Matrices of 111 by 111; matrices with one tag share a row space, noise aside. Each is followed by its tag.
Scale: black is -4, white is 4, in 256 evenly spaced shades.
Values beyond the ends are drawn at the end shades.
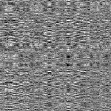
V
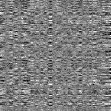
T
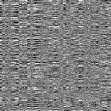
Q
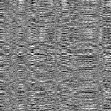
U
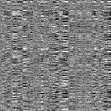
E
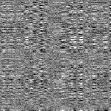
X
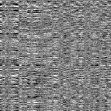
Q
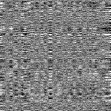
T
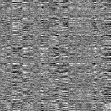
E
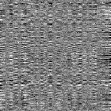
T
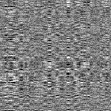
V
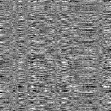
U
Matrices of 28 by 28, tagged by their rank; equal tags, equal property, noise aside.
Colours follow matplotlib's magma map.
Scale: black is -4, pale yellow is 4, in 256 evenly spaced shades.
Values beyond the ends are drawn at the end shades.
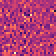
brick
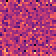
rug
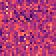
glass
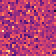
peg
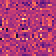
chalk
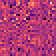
brick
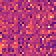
rug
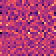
chalk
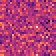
rug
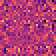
brick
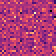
peg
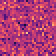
glass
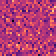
rug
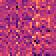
chalk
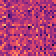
brick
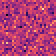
glass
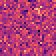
glass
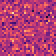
rug
